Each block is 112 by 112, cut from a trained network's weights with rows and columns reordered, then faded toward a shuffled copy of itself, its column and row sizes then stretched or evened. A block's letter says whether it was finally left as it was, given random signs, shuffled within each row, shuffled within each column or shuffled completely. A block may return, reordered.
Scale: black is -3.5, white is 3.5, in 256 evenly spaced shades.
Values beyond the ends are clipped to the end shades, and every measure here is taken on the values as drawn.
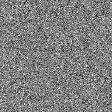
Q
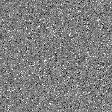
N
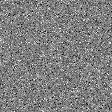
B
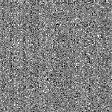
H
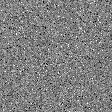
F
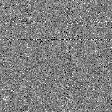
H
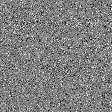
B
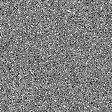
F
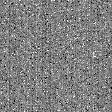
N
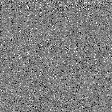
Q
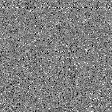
Q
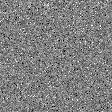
F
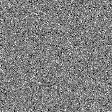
N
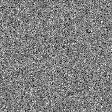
N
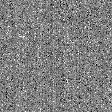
N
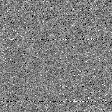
Q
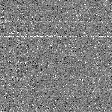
H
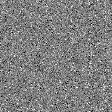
Q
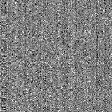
H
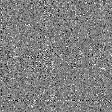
Q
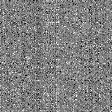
H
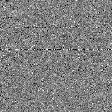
H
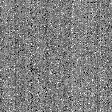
N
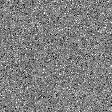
B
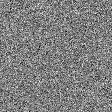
F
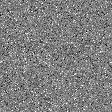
F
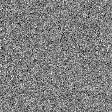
N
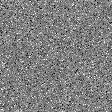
F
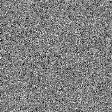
Q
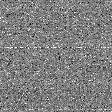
B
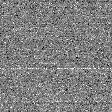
B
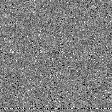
Q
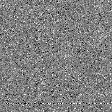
Q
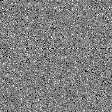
Q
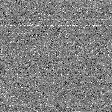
B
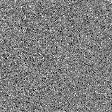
Q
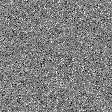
F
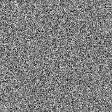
Q
